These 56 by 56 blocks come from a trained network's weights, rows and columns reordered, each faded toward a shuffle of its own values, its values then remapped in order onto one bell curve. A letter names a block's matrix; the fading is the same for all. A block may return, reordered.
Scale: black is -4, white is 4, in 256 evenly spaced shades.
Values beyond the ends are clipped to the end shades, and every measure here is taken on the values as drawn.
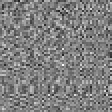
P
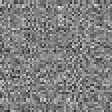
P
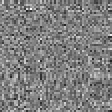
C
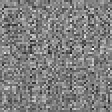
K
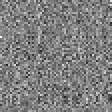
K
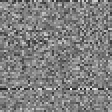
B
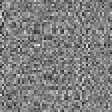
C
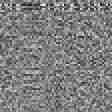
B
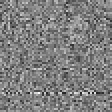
B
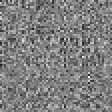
K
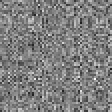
C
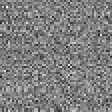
P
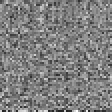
B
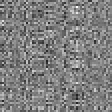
P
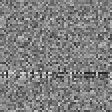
B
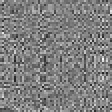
P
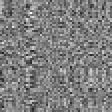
C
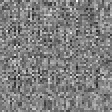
K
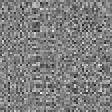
C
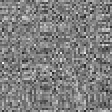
C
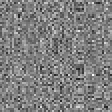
P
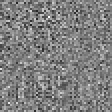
K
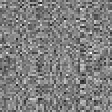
C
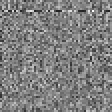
B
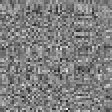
P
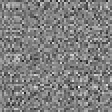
P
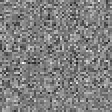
K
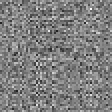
C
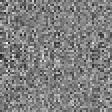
K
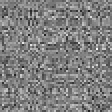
P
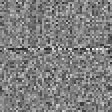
B
